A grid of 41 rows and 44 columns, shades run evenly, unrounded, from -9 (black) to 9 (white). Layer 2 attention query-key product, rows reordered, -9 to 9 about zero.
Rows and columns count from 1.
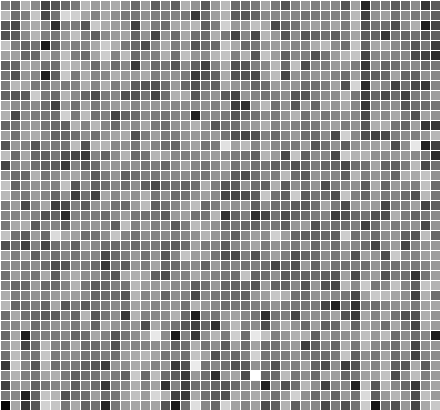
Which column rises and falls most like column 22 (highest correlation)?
19
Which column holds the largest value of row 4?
8
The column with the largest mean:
15
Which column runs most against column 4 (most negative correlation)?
2
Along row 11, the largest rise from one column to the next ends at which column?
26
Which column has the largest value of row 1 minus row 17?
9
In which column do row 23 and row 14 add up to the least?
37
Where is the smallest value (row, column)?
41, 1
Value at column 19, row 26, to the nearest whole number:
5
